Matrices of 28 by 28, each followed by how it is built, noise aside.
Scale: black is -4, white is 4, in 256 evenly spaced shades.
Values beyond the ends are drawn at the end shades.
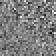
upper triangular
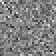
diagonal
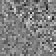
upper triangular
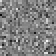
low rank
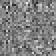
low rank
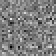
low rank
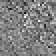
upper triangular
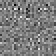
low rank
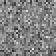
repeating columns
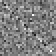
diagonal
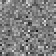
low rank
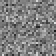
low rank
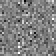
uneven columns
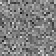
blocks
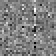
uneven columns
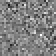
upper triangular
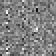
uneven columns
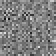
low rank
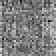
blocks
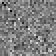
diagonal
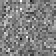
uneven columns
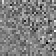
upper triangular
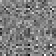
low rank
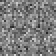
repeating columns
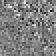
upper triangular
